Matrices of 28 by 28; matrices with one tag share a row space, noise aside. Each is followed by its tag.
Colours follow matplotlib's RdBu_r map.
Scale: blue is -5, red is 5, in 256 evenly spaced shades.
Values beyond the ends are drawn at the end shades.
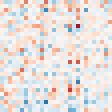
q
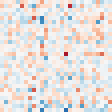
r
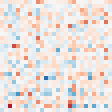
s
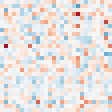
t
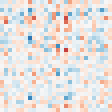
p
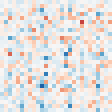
r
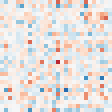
p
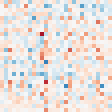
r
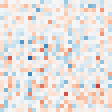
r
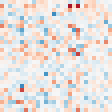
q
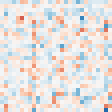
t
